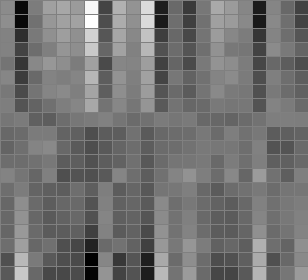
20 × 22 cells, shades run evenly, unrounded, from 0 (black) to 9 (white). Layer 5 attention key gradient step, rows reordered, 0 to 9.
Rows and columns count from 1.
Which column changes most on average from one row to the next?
7
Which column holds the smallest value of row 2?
2
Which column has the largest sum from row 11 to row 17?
19
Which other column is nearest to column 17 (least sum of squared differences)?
4
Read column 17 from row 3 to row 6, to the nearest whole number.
5 4 5 5
